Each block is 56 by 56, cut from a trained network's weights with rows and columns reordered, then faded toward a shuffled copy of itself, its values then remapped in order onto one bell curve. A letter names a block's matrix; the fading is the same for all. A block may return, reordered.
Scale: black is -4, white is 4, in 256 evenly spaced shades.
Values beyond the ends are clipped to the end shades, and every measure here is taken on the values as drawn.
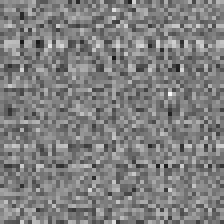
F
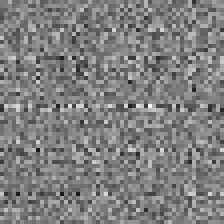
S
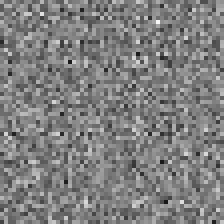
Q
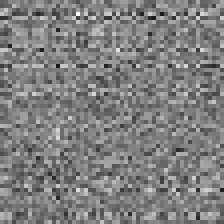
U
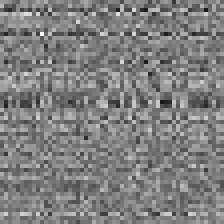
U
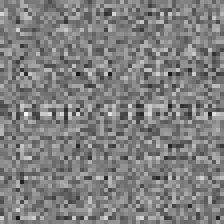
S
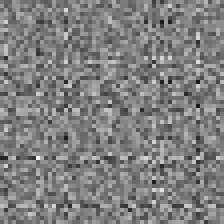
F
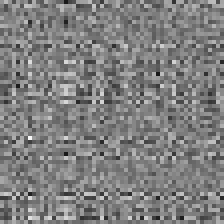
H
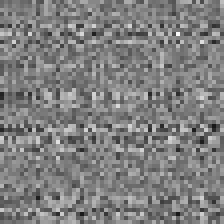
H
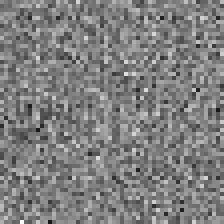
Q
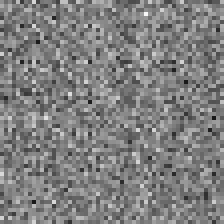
Q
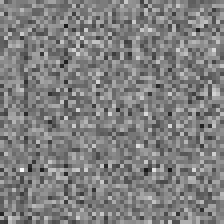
Q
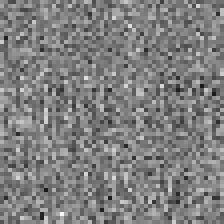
Q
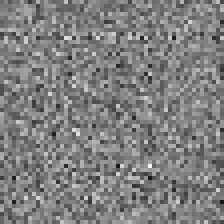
Q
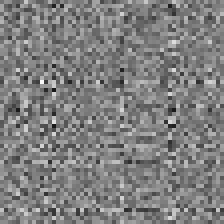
F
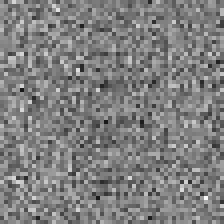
Q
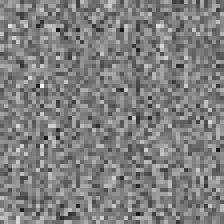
Q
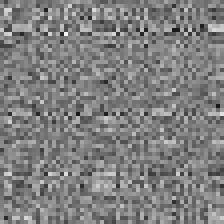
U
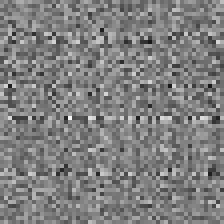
S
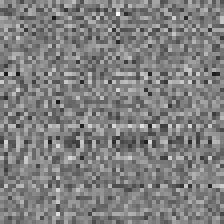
F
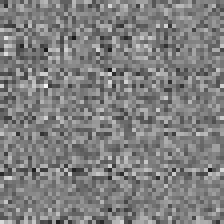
S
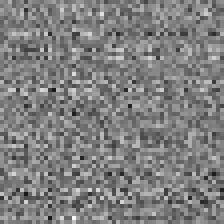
S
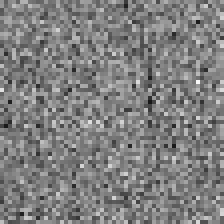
Q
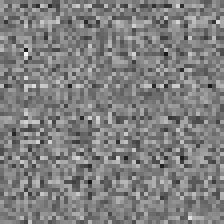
S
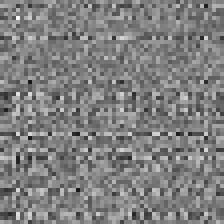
H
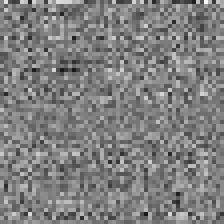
S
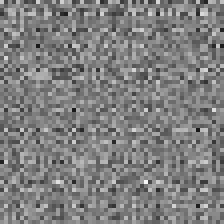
H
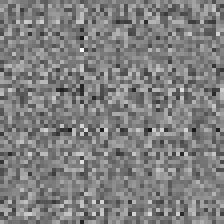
S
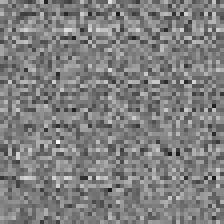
F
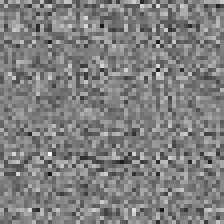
S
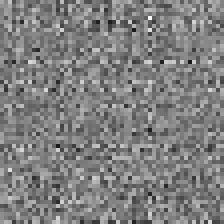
S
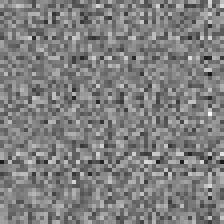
S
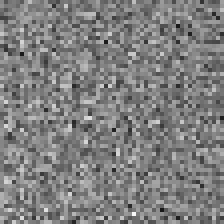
Q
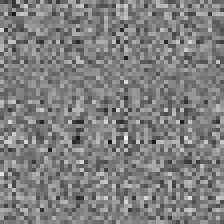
S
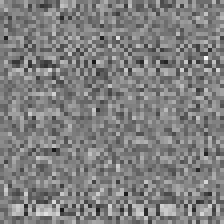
F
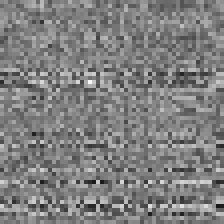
H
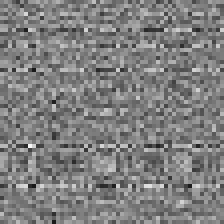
U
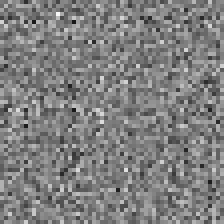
Q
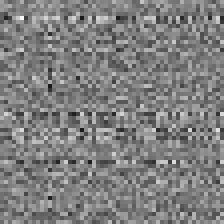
U
